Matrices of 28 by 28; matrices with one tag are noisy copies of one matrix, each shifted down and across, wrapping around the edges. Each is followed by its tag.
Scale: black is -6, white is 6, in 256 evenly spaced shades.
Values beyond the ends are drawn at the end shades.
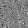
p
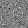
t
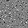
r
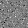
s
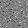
r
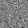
p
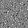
s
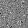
t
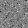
s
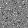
t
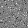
t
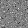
t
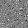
t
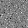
s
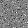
t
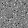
s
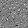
r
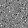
s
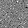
r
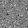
r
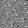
t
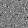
s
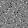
s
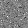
t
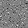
r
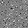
r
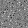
s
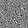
p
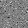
r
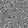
r
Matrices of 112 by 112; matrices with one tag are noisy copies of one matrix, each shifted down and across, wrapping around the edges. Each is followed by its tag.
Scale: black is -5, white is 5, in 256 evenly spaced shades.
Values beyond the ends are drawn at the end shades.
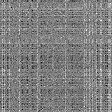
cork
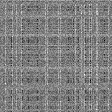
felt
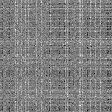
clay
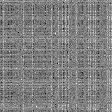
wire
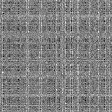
felt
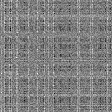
felt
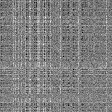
cork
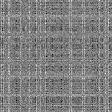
felt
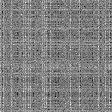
wire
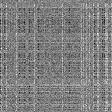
cork
